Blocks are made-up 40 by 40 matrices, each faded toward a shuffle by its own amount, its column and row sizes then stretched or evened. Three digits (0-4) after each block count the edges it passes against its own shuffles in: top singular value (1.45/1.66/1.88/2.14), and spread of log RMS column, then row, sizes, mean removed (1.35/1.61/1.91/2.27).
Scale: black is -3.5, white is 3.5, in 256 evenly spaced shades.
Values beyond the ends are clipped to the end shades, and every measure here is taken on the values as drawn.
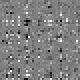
3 4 3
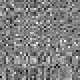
4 1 1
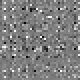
2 3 4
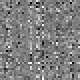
1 4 1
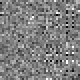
3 3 2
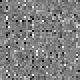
2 3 1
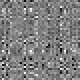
4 4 2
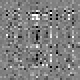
4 4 3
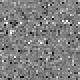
0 0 1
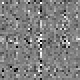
2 4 2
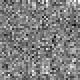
1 2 0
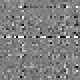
3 2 4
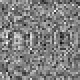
3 2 0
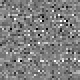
0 1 3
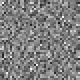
3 2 0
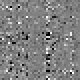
1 4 3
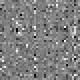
0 4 0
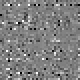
0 2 4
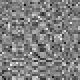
4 0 1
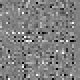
2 4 3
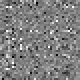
2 3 3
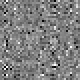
3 3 1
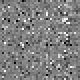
0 3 2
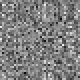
3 1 0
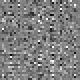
2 4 0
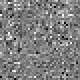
0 3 2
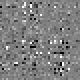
2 4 4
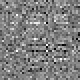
2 1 2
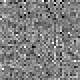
2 2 1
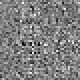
2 3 2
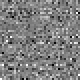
2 0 3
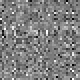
3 3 1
